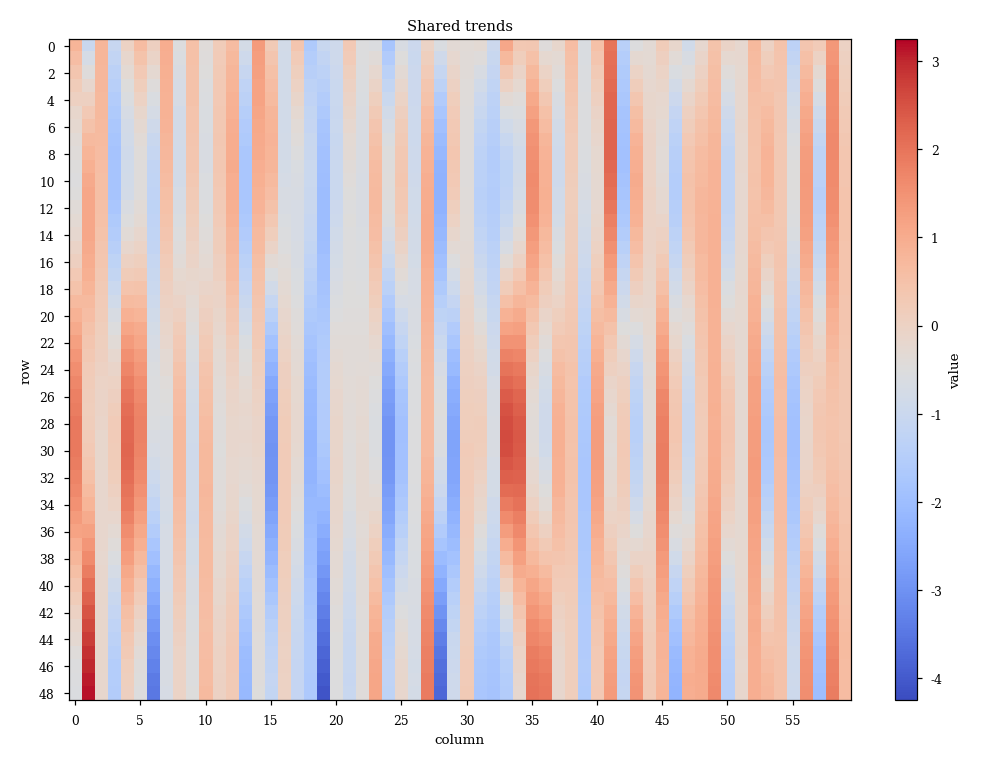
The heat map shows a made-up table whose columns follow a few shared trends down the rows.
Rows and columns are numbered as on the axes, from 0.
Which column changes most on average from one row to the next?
33
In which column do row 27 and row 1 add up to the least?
24
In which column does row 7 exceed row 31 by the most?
15
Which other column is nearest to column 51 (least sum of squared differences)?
44
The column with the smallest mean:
19
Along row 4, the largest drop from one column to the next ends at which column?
42
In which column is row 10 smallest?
28
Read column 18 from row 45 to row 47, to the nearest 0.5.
-1.5 -1.5 -1.5
